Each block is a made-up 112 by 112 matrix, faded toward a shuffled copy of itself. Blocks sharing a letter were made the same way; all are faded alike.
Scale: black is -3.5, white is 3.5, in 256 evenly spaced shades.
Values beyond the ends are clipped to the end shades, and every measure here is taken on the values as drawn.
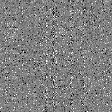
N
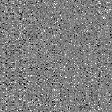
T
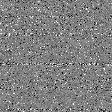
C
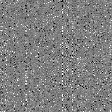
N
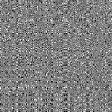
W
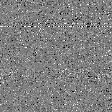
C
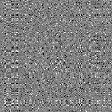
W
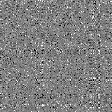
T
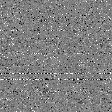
C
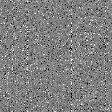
N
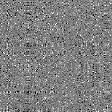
T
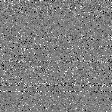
C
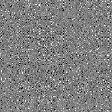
T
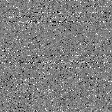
C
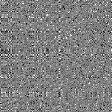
W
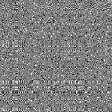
W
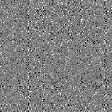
T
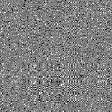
W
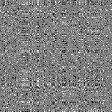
W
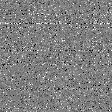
C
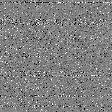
C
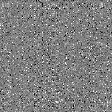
N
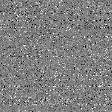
C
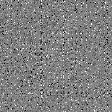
N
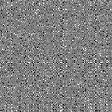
W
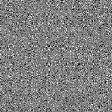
T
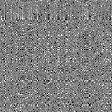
W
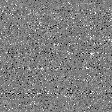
C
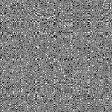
W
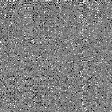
T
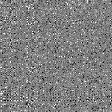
T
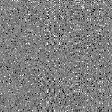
T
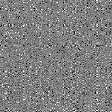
T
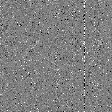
N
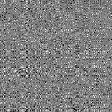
W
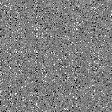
N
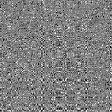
W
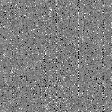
N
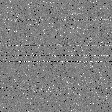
C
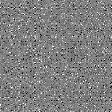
T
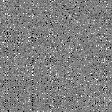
N
